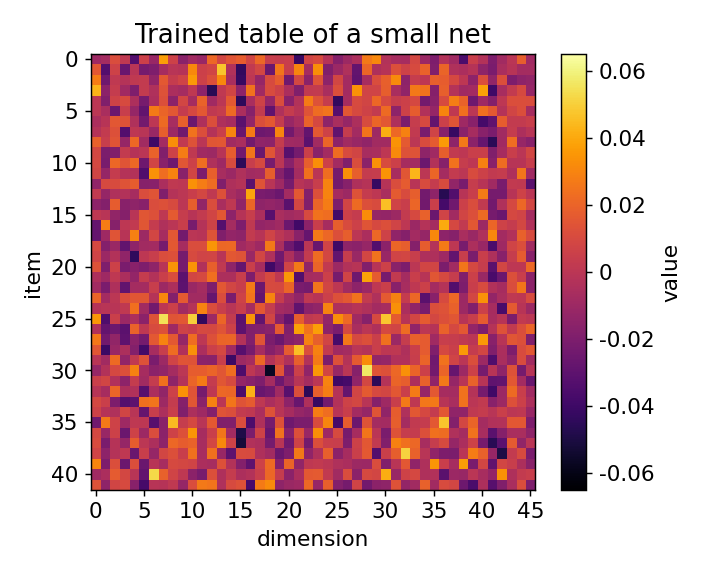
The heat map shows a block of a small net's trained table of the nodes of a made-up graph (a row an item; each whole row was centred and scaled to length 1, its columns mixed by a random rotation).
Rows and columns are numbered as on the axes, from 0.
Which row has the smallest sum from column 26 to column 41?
41
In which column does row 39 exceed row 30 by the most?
18
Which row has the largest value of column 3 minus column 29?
12
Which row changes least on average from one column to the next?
34
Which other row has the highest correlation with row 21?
0
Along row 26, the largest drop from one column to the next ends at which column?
24
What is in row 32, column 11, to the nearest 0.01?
-0.02
